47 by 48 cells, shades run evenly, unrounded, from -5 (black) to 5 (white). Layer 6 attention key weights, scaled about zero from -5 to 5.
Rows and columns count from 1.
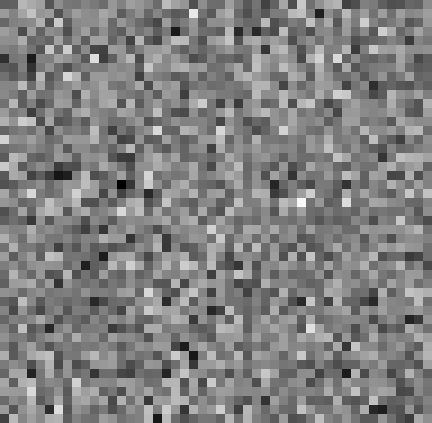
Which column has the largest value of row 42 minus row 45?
30
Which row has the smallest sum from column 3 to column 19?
42
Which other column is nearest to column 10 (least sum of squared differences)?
48
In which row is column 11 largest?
7
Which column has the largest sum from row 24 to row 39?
18
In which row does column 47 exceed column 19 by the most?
34
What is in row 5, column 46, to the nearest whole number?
-3
